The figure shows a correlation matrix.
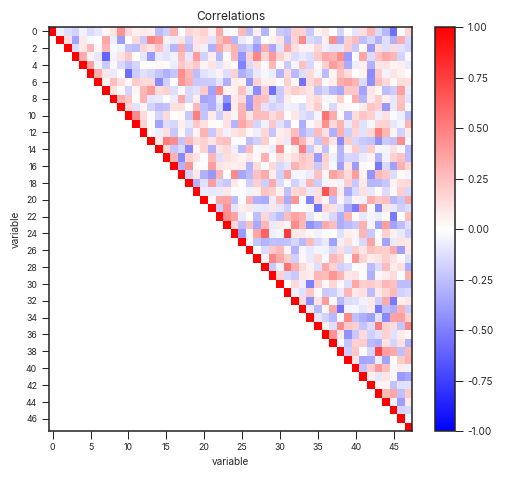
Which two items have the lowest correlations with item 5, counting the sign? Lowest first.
10, 42
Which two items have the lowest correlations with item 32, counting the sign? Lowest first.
45, 34
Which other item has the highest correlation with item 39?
34
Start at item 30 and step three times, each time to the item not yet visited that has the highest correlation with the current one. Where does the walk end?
1
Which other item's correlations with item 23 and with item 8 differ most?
9
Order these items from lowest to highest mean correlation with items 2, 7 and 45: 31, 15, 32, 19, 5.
32, 19, 15, 5, 31
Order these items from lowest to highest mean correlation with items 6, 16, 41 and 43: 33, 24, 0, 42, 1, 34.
33, 1, 42, 34, 0, 24
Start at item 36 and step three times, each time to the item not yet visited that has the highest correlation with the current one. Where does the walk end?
11
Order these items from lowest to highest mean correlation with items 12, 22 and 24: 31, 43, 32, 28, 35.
35, 43, 32, 28, 31
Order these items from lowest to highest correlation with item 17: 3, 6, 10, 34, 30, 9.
30, 34, 10, 9, 3, 6
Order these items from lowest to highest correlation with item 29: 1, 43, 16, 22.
22, 43, 1, 16
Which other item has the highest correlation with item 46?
13
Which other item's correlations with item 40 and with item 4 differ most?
21
